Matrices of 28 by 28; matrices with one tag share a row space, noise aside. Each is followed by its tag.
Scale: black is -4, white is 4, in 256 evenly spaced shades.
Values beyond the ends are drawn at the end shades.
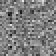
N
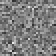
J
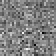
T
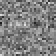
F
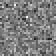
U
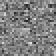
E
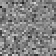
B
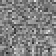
J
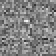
E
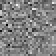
B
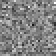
J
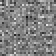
U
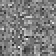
T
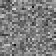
J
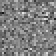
E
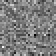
U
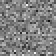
U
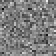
E
